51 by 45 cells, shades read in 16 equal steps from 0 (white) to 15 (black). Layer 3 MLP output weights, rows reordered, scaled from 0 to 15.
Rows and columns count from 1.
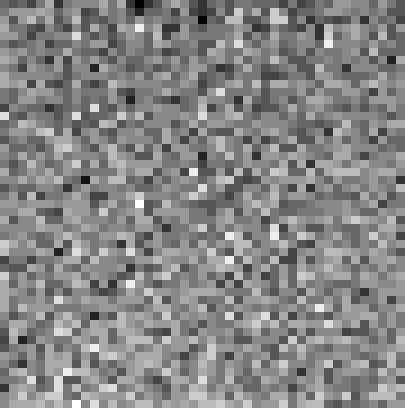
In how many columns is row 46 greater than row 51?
23
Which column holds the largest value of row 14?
6
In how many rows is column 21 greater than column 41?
16
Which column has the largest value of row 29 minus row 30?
26
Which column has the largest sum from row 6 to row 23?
10
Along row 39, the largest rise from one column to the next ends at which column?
24
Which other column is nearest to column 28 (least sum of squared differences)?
21
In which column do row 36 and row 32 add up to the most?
7
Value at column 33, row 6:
8
